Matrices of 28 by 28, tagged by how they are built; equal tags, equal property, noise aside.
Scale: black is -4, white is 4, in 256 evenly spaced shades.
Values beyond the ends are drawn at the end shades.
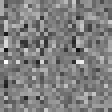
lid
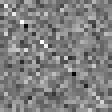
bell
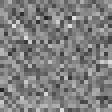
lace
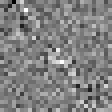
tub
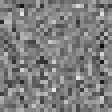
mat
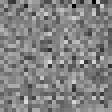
lid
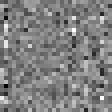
mat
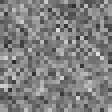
lace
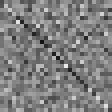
bell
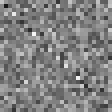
bell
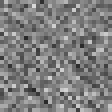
lace
